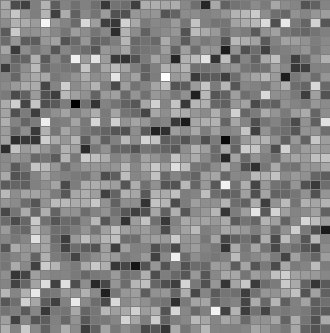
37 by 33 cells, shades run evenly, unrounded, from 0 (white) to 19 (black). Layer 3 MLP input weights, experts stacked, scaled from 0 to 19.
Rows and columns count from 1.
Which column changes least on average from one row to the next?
30
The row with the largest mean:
28
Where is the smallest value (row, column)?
9, 17
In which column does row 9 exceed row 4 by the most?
20
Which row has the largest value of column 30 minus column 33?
14
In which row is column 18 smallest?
29
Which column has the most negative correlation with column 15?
3
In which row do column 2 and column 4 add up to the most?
16
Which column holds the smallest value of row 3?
5
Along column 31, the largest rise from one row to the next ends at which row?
26
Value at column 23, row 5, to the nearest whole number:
13
